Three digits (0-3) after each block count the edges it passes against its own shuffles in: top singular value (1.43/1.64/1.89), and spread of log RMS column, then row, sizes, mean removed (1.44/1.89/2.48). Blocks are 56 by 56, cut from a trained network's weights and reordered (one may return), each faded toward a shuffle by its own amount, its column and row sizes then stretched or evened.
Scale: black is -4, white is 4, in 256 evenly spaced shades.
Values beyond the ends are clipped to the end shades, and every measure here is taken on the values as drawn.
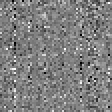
1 3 1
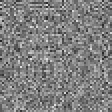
3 1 0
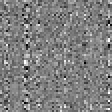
3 3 1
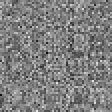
3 1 0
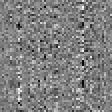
3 3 0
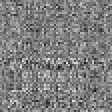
3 1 3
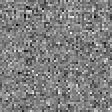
1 1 1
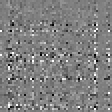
2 3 3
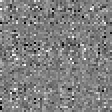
0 2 2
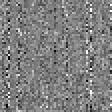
2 3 0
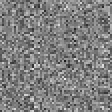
3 1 0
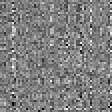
3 3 0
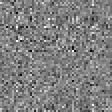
2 2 2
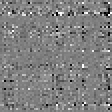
2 2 3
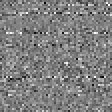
2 0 3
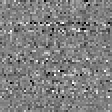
0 1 3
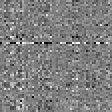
3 2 2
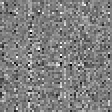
0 3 1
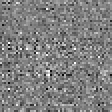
1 1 3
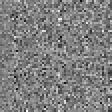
1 2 0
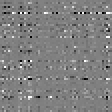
2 2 3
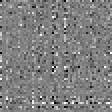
2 3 3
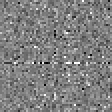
1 1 1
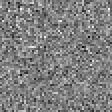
0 0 1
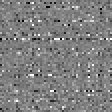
1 1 3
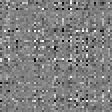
2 3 3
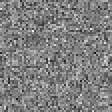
2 0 1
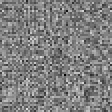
3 0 1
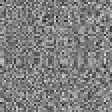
3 1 0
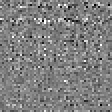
0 2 3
